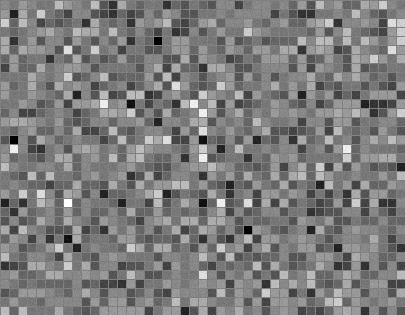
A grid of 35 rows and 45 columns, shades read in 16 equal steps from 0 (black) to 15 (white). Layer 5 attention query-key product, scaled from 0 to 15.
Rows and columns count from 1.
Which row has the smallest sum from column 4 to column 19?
32
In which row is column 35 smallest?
26
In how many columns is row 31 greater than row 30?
26
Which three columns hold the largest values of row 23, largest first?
8, 25, 28
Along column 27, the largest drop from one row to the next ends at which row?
12
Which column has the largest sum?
40
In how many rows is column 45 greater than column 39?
19
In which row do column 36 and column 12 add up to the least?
21
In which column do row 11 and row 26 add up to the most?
23
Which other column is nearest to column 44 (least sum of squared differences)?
37
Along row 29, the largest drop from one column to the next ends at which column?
27
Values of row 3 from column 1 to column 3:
12 6 11
